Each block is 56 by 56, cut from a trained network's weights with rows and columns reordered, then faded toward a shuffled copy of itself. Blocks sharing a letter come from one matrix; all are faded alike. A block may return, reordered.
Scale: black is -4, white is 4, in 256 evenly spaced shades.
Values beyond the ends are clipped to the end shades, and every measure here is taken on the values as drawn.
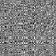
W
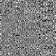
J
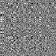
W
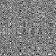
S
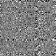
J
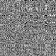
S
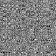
S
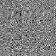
J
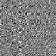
J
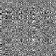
W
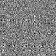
S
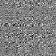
J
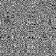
S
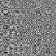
W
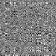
J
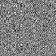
S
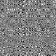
J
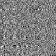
S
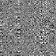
J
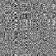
W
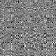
J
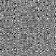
J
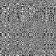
W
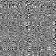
J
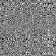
J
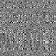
J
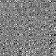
J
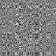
W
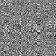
W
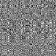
W
